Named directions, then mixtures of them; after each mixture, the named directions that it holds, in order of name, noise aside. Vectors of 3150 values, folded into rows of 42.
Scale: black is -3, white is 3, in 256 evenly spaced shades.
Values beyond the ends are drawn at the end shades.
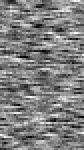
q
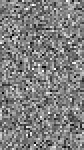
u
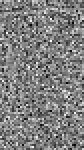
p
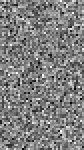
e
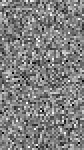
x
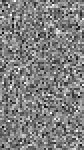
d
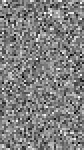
d, e, x.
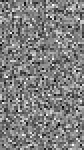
d, p, x.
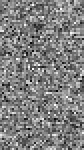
p, q, u.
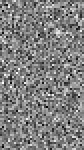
d.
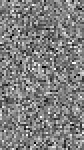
u.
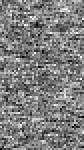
d, p, q.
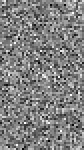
e, u, x.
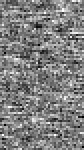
e, p, q.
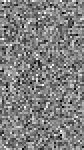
e, p, x.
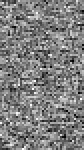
e, q.
